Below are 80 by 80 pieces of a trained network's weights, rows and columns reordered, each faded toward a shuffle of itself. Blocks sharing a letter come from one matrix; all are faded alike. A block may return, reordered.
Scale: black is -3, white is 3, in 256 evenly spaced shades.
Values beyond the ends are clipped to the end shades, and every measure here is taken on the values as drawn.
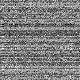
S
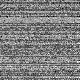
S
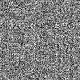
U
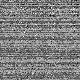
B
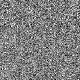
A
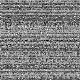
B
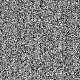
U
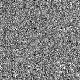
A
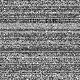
S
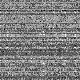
S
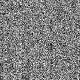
U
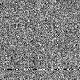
A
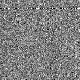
A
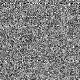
A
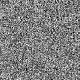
U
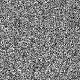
A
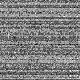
S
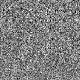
A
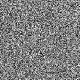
U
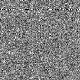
A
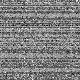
B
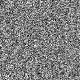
U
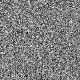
U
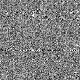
A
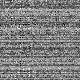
B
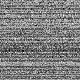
S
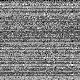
S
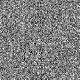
A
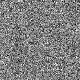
U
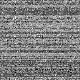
B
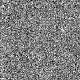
A
